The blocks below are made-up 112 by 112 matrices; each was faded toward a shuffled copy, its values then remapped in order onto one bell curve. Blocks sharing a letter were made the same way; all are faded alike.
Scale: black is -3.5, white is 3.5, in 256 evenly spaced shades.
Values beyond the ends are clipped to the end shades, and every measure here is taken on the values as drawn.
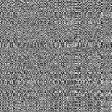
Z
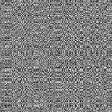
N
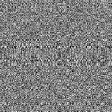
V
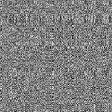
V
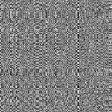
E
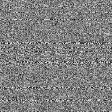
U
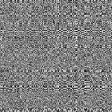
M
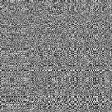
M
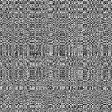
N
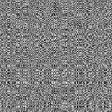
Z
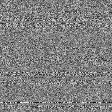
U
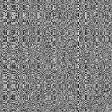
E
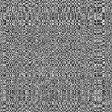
N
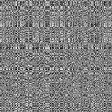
N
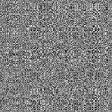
V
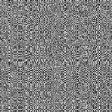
E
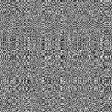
Z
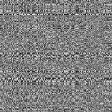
M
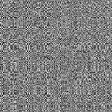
Z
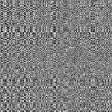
N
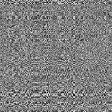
M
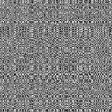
N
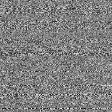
U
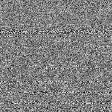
U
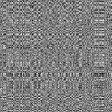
N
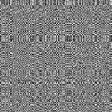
N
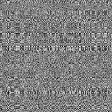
M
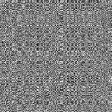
Z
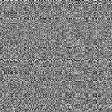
M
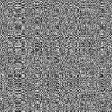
Z
